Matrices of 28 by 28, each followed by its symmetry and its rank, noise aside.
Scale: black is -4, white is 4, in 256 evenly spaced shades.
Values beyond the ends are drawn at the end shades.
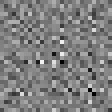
symmetric, rank three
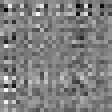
antisymmetric, rank four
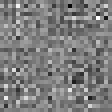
no symmetry, rank four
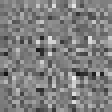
antisymmetric, rank four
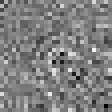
symmetric, rank six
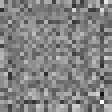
no symmetry, rank four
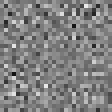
no symmetry, rank six
